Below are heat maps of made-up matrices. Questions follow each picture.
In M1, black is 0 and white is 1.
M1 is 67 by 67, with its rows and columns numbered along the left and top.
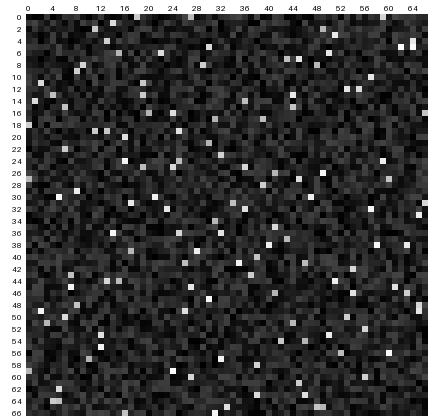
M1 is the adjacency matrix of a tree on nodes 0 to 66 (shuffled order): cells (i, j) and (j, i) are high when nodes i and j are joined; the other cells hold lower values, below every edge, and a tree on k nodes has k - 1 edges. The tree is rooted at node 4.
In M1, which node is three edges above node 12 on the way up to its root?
6
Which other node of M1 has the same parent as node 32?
14
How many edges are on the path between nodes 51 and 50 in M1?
4
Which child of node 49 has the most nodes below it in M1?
26
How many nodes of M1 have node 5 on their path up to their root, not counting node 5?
4
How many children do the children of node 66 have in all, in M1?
2
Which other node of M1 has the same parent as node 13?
64
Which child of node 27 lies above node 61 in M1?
45
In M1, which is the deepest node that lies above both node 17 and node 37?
24
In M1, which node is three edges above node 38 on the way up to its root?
41
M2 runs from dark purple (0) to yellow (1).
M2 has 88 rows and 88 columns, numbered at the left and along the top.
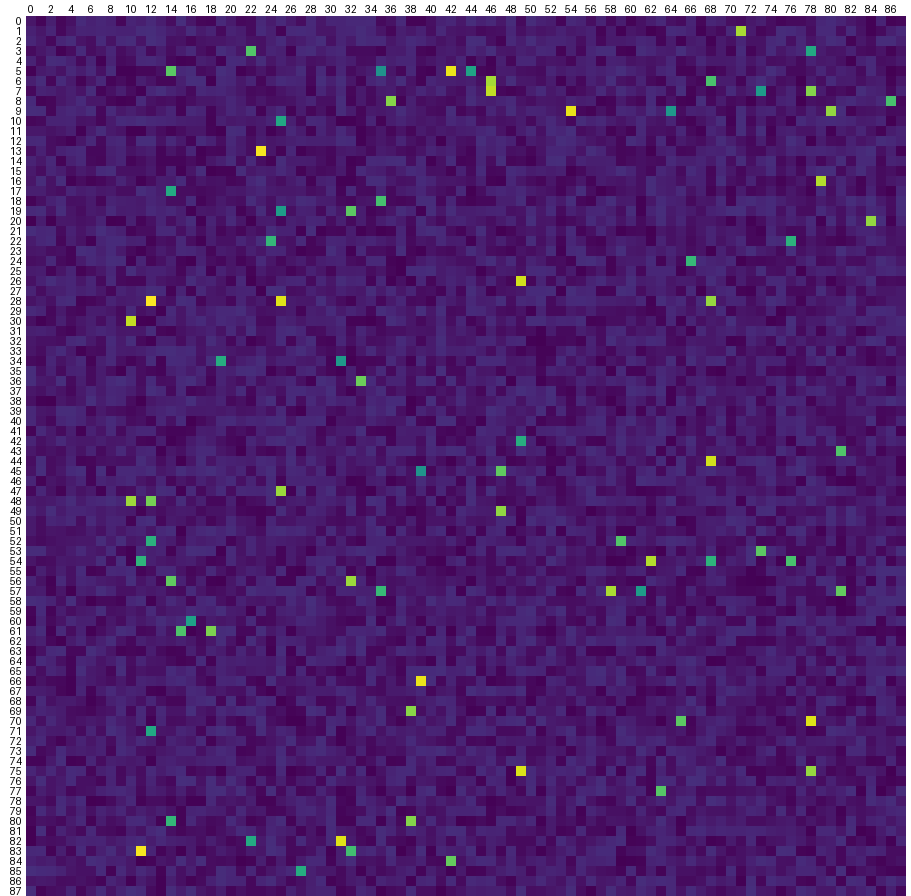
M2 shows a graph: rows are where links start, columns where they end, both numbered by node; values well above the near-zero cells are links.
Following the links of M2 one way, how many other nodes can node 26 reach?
3
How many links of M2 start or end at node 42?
3
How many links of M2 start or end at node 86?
1
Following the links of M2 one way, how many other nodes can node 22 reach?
4
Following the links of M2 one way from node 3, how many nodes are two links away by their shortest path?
2
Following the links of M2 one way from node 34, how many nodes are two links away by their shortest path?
2
